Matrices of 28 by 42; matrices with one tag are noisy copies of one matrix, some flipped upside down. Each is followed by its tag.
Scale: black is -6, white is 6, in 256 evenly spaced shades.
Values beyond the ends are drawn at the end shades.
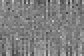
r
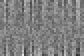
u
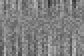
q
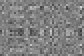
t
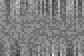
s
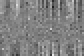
s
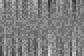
q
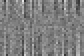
u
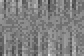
q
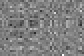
t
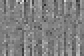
u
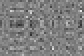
t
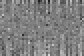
r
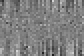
s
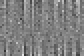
u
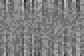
u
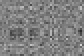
t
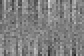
q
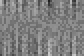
q
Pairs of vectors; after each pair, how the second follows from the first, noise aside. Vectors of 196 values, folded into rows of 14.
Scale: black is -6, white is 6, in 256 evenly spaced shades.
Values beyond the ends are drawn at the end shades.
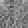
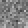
reversed.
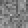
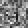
wrapped around, scaled up.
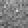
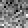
negated, scaled up.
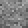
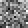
reversed, negated, scaled up.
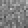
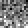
negated, scaled up.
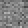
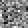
wrapped around, scaled up.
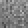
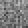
reversed, negated.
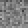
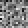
scaled up.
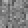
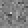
wrapped around, negated, partly zeroed.
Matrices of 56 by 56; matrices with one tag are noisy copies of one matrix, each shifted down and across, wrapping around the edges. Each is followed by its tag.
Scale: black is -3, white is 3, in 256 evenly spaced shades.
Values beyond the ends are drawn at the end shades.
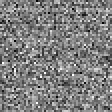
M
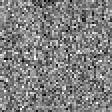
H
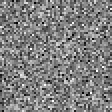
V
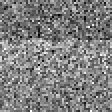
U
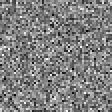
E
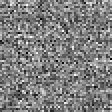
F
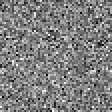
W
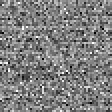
M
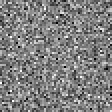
W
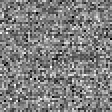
F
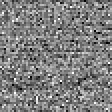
M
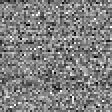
M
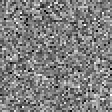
V
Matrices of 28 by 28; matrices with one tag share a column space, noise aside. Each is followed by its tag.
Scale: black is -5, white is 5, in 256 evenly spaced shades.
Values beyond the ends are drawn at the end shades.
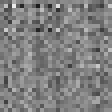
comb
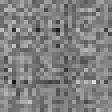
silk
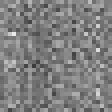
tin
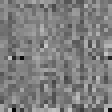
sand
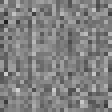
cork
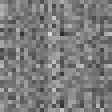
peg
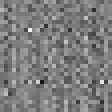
silk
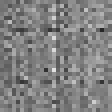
silk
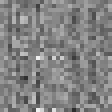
sand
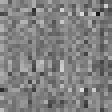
cork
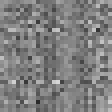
silk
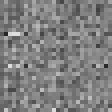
peg
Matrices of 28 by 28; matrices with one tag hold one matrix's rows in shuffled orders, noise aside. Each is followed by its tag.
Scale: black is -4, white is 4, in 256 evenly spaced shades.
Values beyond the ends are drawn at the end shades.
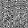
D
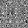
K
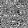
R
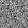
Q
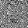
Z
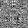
R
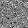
Q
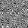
Q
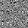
Q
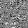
R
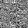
R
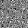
Q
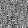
Z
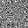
K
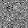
D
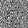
Z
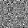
D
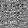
R
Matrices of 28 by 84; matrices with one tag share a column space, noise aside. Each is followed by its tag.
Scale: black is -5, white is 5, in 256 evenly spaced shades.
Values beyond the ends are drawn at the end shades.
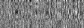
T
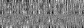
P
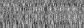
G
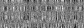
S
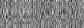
T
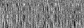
G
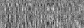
G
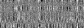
S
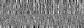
P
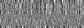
P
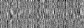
T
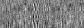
G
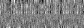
P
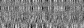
S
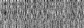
T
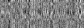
T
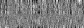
P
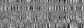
S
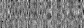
T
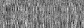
G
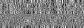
P
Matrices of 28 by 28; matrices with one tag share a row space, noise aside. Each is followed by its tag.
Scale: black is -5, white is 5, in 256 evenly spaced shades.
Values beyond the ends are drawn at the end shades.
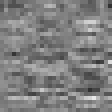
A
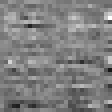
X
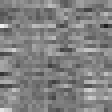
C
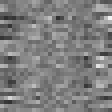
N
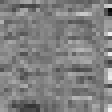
X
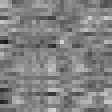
C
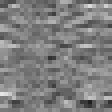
C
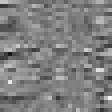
N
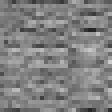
A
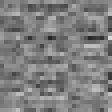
A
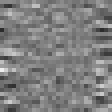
N
